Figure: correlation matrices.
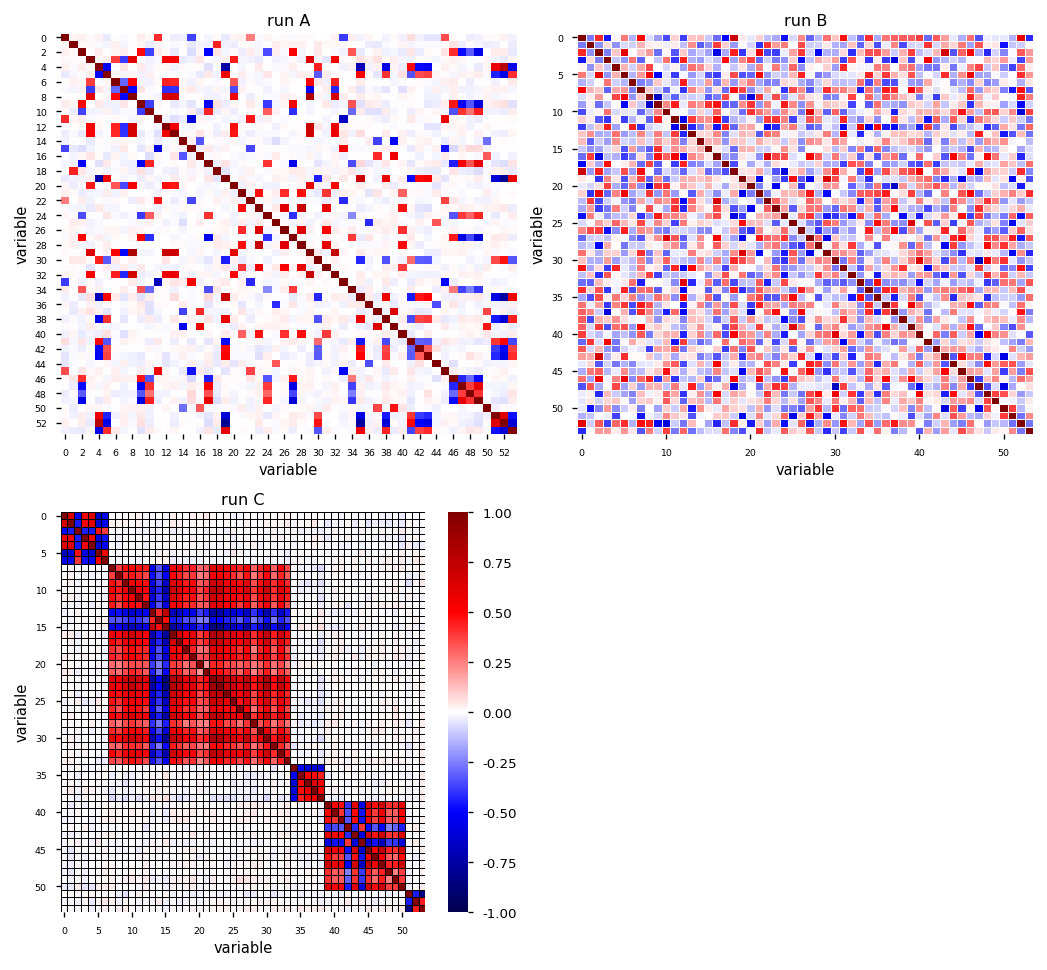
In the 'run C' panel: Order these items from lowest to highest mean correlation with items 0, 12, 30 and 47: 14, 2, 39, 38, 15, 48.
15, 14, 2, 38, 48, 39
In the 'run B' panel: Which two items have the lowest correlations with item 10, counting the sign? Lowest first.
52, 37
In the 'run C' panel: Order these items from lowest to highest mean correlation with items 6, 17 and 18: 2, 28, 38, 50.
38, 50, 2, 28
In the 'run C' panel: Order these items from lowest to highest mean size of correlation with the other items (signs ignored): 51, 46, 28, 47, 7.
51, 46, 47, 28, 7
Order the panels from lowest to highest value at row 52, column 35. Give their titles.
run A, run B, run C
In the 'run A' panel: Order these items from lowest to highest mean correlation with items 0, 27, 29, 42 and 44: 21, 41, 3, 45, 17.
17, 41, 21, 45, 3
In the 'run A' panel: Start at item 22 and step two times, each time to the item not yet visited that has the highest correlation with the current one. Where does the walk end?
45
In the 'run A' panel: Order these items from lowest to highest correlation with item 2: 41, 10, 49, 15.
49, 10, 15, 41
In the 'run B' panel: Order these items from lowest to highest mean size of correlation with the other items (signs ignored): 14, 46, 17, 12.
14, 17, 46, 12
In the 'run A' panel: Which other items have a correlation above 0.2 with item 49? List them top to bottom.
10, 17, 24, 47, 48
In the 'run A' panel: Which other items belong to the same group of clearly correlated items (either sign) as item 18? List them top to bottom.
1
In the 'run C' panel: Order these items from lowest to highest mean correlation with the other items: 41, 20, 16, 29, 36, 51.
51, 36, 41, 20, 29, 16
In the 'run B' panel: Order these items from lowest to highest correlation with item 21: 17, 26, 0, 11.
11, 17, 0, 26
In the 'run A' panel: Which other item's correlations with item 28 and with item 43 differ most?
23
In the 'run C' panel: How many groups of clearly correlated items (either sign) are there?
5
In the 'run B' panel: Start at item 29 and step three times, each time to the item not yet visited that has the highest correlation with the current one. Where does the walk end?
39
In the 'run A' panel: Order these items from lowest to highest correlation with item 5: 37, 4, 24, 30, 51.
4, 51, 30, 37, 24
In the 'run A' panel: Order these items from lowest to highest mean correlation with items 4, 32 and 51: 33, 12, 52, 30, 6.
33, 6, 12, 30, 52
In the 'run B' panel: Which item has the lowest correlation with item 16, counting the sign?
2
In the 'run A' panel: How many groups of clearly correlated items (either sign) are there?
8
